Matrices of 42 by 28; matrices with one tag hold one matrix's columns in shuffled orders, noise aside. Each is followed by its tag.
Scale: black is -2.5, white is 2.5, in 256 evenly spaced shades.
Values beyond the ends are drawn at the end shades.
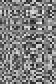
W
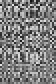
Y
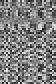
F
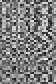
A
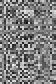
W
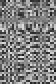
F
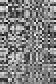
Y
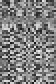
F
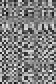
F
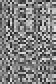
A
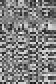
F
